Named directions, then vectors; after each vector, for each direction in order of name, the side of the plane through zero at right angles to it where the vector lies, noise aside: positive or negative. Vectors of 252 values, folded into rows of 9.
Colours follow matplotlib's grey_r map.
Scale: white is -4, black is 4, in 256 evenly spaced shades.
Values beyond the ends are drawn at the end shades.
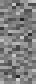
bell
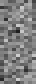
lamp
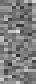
positive, negative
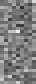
positive, negative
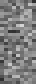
negative, positive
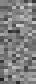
negative, positive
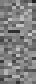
negative, positive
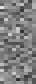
negative, negative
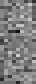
negative, positive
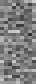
positive, negative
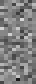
negative, negative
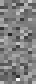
positive, positive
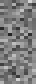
positive, positive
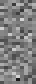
negative, negative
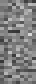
negative, positive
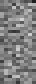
negative, positive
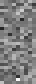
positive, positive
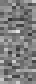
positive, negative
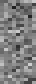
positive, negative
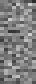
negative, positive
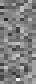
positive, positive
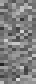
positive, positive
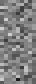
negative, negative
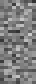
negative, positive
